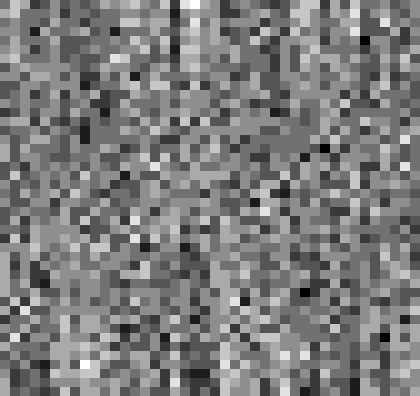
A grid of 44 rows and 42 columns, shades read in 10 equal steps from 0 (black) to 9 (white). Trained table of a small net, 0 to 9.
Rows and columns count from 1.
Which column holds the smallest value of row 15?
9
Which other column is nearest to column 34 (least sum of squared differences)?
3
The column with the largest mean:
23
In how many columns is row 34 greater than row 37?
15
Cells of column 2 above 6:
7
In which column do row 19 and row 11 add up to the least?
37
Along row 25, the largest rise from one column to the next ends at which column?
14
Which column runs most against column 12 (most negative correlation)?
30
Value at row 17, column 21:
5
